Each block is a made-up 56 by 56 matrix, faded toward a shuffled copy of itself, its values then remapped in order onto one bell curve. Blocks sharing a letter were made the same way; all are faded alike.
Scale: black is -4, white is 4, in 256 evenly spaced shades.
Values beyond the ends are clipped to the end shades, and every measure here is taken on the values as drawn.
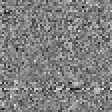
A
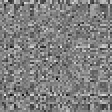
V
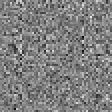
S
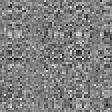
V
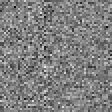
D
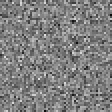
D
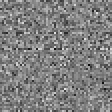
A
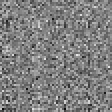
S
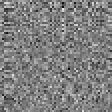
V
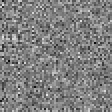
D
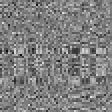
V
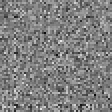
A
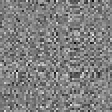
V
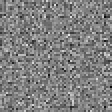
A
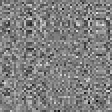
V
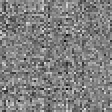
S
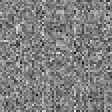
D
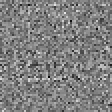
A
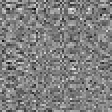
V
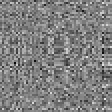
V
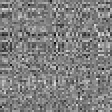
V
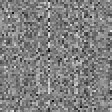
S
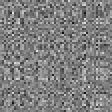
V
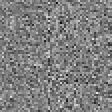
D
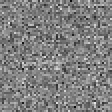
A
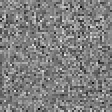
A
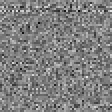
A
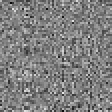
S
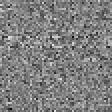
A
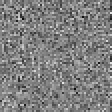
A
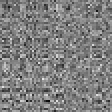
V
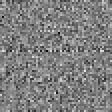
A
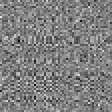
V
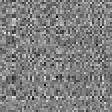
V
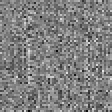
S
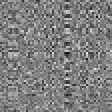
V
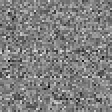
A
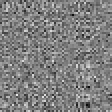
S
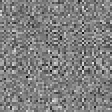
V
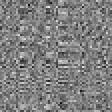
V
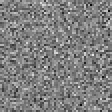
D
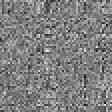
S
